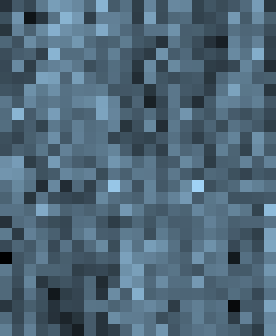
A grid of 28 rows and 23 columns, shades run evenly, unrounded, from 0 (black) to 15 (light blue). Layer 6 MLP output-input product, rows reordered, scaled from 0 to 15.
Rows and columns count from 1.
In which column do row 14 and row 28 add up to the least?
7
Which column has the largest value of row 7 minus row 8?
13
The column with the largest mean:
5
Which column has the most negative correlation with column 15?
23
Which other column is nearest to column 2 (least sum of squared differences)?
16
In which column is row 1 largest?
9
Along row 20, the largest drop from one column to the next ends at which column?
2
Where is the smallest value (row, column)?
22, 1
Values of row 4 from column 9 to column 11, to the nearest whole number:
7 7 9
